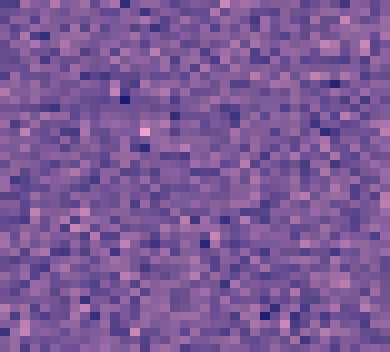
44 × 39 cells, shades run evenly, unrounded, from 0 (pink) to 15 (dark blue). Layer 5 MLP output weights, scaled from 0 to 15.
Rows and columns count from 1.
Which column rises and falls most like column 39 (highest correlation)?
15
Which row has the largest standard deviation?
17
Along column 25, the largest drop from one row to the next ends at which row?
28
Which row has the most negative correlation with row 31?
1
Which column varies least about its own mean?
6
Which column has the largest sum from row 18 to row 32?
27
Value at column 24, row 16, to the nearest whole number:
11
